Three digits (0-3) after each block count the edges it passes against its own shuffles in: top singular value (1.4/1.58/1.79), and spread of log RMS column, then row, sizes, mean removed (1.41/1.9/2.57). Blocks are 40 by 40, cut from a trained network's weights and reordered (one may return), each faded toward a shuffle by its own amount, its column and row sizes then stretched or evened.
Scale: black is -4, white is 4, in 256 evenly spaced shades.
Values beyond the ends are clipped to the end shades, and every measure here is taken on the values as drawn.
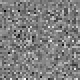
1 1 2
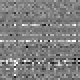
3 0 3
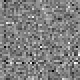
1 0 1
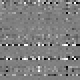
3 0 3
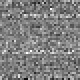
2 0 2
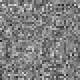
2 0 1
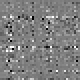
1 2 3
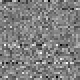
1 0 2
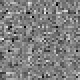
1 1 2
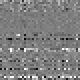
3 1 3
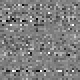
0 0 3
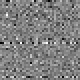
2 0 2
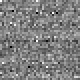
0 0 1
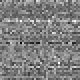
3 0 2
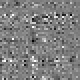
2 2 3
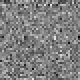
1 0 1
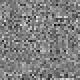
1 0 2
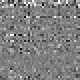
2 1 3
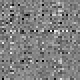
2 1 2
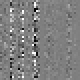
2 3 0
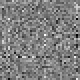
1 1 1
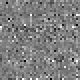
0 1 2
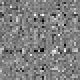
3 2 1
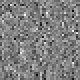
1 2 0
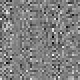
3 3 0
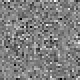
1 1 1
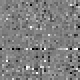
2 1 2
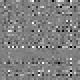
2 2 3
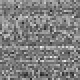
2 0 1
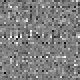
1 1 2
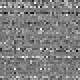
2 0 3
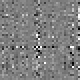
1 3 1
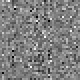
0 2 0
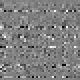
2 1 3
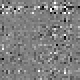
1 2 2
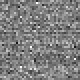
0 0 0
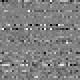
0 0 3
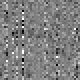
2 3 0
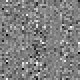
0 3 0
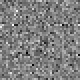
0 0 1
